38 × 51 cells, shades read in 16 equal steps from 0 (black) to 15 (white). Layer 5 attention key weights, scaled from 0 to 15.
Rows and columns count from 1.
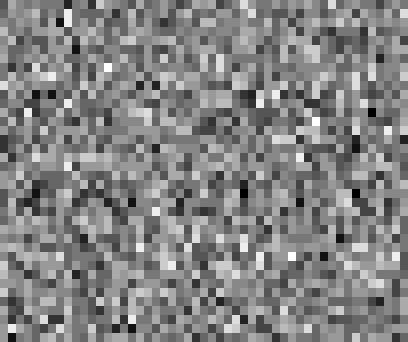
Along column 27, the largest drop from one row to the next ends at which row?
37
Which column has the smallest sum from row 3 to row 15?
10
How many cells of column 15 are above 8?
16
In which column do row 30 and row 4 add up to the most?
1
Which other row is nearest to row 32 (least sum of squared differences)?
38
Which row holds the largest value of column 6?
36
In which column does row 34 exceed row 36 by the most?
7
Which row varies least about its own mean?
4
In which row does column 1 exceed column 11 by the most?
33
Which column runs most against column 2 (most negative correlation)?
15
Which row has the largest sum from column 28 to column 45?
28
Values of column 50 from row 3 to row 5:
8 7 10
